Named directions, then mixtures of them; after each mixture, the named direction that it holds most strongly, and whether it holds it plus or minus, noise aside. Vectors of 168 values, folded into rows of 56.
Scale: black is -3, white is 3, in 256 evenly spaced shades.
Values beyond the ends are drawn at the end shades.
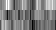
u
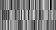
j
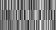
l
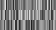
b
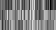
u, minus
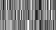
l, minus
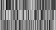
l, minus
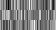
j, minus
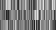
l, plus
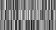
b, plus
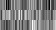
u, minus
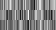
l, plus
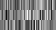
b, plus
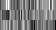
j, plus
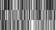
u, minus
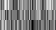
u, plus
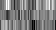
u, plus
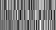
l, plus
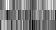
u, plus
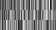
j, plus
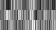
u, minus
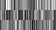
u, plus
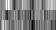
u, plus
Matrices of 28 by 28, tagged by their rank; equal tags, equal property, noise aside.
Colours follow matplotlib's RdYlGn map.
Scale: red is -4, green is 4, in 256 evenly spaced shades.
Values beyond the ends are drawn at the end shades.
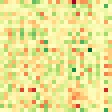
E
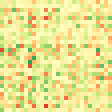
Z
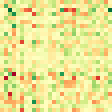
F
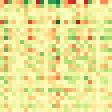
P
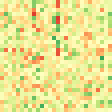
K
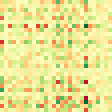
P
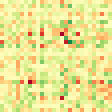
F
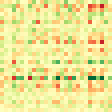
P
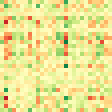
P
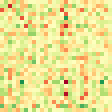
E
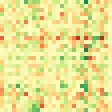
F
